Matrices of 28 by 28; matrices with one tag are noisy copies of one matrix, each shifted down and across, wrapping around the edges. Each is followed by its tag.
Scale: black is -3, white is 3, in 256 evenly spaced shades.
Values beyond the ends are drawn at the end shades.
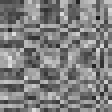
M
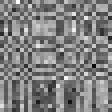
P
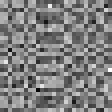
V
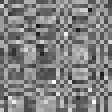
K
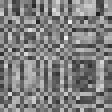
P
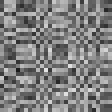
K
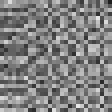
V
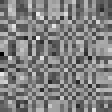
P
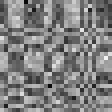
M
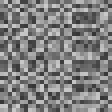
V
